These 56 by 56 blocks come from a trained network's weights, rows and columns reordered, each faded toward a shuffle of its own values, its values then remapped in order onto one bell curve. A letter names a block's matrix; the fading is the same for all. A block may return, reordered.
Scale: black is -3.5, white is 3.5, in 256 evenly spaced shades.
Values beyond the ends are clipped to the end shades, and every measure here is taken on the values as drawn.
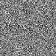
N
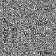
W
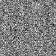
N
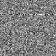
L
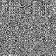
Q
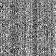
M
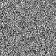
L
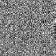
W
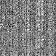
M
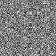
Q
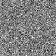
Q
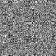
W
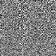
W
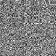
Q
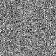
N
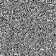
N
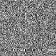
Q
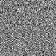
L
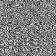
W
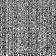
M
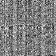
M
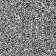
Q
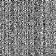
M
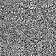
Q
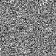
L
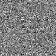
W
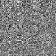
W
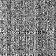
M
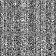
M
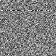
L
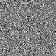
N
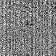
M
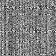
M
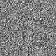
L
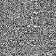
Q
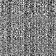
M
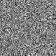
L
